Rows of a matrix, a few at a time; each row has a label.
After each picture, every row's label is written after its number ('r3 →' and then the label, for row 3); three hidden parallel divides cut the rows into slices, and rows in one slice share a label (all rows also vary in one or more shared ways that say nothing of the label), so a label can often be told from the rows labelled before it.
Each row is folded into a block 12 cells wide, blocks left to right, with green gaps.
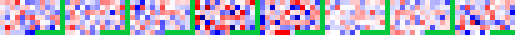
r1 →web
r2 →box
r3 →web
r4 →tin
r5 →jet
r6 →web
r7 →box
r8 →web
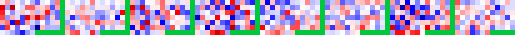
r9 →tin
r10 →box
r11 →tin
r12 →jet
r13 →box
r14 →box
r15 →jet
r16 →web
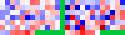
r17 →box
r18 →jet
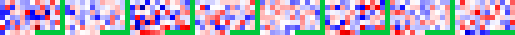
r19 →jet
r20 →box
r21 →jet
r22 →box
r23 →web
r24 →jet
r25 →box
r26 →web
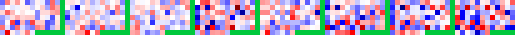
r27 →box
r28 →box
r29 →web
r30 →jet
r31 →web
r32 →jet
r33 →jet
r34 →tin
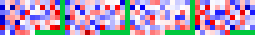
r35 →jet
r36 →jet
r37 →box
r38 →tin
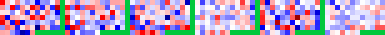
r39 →tin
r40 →tin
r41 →jet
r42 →box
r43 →tin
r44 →box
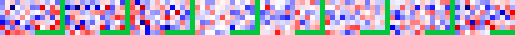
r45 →jet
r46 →jet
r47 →tin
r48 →web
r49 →box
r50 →web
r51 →web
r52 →jet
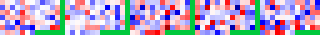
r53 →box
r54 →web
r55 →jet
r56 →tin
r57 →jet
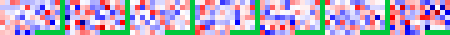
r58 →web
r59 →jet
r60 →box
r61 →box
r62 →web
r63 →web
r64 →tin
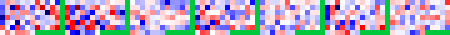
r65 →jet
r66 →tin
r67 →web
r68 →jet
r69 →box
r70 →jet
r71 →web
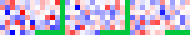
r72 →web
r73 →box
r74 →box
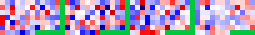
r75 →tin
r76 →tin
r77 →jet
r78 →box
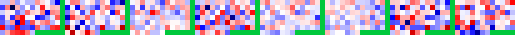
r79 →jet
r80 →jet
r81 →box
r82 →jet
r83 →web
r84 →web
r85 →jet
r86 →tin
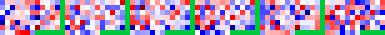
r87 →jet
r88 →tin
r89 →tin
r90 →tin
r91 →jet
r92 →tin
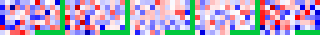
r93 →jet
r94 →tin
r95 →web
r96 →web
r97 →tin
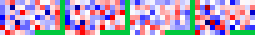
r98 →jet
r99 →jet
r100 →web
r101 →tin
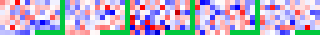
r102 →web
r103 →box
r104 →tin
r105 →web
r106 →web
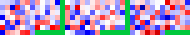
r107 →jet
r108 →tin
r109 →jet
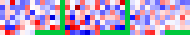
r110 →box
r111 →tin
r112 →box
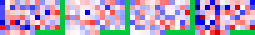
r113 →jet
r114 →web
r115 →box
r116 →jet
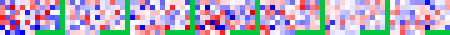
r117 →tin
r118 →box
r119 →box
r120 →jet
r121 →box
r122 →web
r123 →web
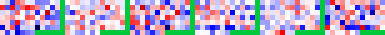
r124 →tin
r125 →box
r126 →tin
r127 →web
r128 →box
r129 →jet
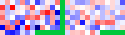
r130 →tin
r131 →box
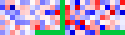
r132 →box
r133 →tin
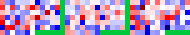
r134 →tin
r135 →box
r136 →tin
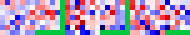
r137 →web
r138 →tin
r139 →tin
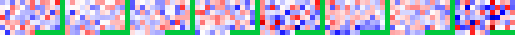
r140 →web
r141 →box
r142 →box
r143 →web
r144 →tin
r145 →web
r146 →web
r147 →jet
